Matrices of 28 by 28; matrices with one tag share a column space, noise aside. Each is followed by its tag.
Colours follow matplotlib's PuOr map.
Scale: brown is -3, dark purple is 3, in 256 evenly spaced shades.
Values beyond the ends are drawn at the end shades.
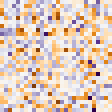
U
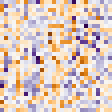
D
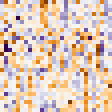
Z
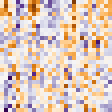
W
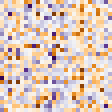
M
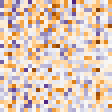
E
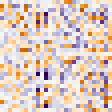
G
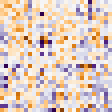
W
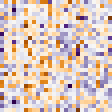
D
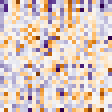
W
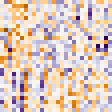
Z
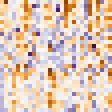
Z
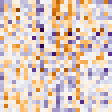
Z
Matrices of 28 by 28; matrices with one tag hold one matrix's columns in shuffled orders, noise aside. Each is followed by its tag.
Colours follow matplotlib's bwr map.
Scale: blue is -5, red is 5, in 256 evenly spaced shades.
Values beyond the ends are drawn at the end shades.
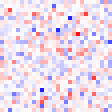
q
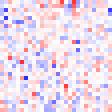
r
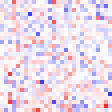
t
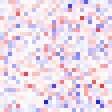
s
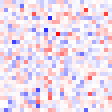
q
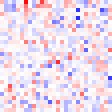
r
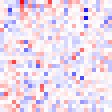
r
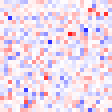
q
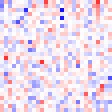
r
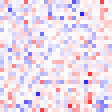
t
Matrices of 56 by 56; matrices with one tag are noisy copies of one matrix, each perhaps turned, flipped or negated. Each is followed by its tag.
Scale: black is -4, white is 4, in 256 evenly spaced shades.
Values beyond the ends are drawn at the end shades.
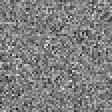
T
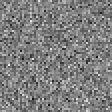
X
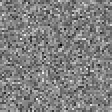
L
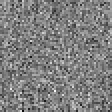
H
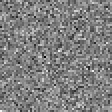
L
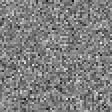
X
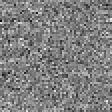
H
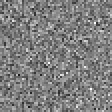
T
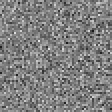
X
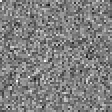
L
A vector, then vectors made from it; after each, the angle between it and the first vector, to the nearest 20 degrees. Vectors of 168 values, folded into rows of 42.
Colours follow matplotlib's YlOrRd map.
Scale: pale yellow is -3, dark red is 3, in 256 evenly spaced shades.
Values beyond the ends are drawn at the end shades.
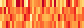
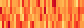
80 degrees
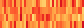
120 degrees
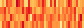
40 degrees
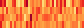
160 degrees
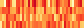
60 degrees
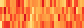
40 degrees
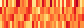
40 degrees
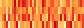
80 degrees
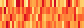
20 degrees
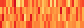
140 degrees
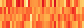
20 degrees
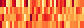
160 degrees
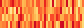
100 degrees
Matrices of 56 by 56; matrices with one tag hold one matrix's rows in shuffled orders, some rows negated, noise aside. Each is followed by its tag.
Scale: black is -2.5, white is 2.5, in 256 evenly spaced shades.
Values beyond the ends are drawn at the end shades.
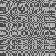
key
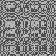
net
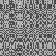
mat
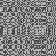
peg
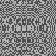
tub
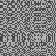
peg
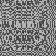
tub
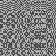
peg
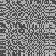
key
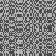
mat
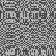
net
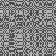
mat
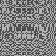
tub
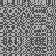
peg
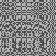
tub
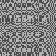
tub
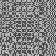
tub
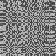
key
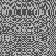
tub
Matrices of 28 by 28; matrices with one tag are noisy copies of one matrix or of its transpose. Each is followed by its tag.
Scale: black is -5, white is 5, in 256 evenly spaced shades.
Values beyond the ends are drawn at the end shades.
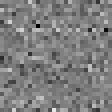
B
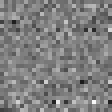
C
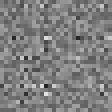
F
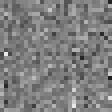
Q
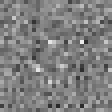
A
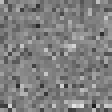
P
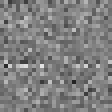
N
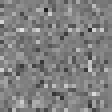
B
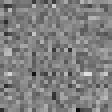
Q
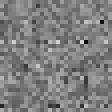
A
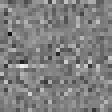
N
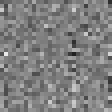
Q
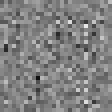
F
